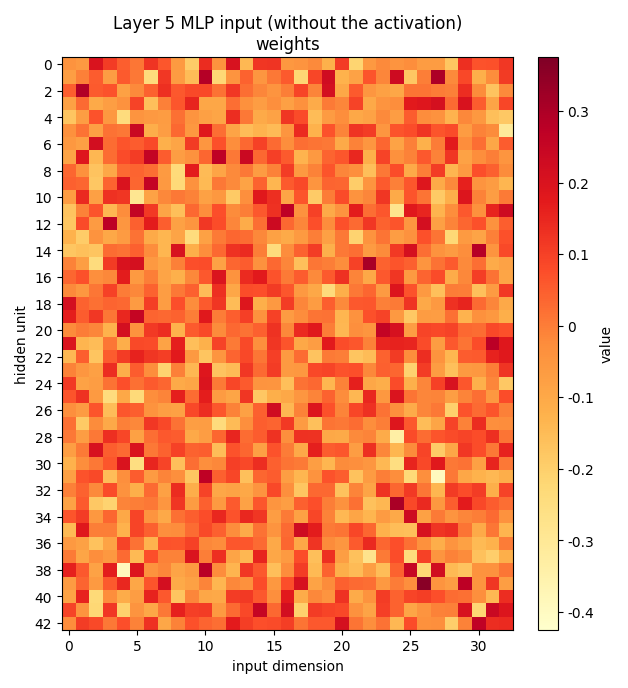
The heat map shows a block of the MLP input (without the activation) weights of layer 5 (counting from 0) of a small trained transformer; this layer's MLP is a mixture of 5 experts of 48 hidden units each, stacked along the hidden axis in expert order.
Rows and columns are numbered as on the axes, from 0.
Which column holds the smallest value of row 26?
28
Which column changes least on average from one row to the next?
23
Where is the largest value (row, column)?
39, 26
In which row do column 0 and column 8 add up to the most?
21
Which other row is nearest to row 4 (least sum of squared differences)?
13
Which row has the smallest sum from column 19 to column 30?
31
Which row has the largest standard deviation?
38
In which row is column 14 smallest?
25
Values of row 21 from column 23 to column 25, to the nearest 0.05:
0.15 0.15 0.15
